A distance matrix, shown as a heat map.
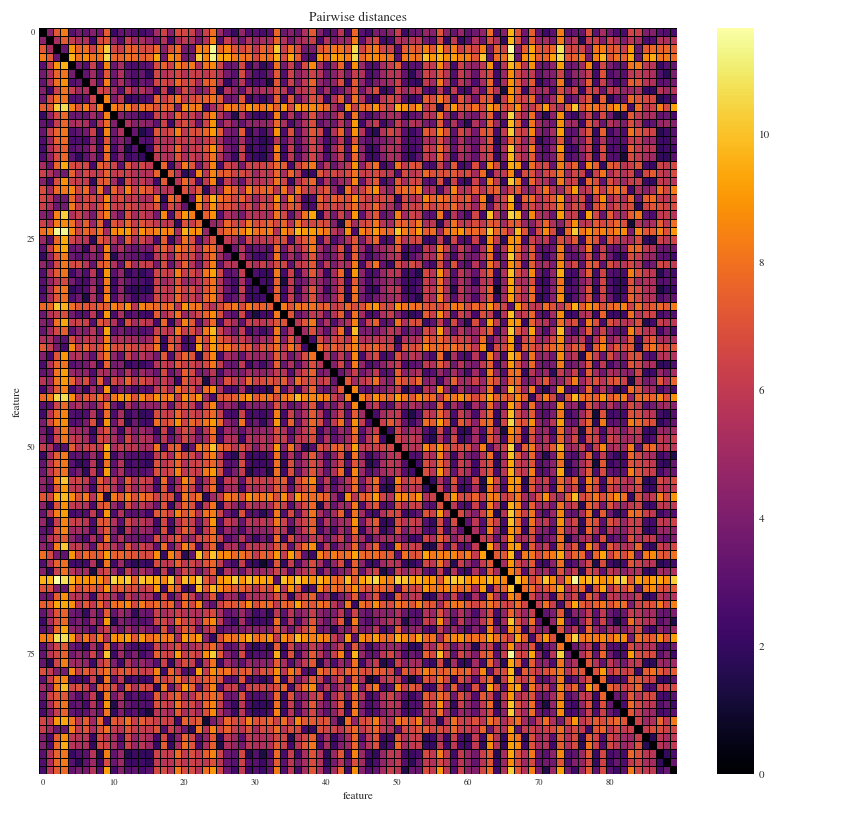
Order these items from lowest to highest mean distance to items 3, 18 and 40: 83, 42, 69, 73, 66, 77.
77, 42, 83, 69, 73, 66
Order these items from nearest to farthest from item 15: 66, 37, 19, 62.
37, 62, 19, 66
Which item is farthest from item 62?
3
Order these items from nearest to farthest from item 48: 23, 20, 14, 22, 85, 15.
85, 22, 15, 14, 23, 20
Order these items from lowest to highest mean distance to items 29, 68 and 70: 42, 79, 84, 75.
75, 79, 42, 84
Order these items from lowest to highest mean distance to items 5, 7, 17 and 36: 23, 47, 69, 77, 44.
47, 77, 23, 69, 44
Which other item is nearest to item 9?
56
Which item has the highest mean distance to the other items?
66
